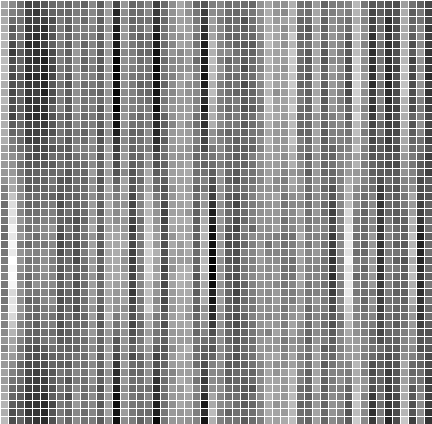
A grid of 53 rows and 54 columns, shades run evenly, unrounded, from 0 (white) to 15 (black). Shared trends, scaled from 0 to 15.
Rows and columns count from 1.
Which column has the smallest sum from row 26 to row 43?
2
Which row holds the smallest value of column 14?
40
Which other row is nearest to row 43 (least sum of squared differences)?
23
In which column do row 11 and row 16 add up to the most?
15
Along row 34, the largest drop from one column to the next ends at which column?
28
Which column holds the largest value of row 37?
27
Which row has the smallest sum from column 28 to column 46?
10
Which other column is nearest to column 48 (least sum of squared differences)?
17
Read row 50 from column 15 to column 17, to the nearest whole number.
14 6 8
